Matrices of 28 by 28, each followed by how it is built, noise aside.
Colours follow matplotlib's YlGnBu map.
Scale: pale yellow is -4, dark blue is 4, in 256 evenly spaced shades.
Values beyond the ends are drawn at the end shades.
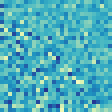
lower triangular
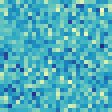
noise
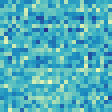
blocks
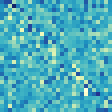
banded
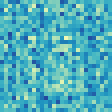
blocks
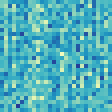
blocks
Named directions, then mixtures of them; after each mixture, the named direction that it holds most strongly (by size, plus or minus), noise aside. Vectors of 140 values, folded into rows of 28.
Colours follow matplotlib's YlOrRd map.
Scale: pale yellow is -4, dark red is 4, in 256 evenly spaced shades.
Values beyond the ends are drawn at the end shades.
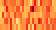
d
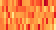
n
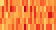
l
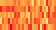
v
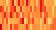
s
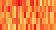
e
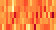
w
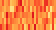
l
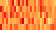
s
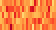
d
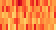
e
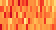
s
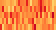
w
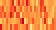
s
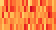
l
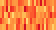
l
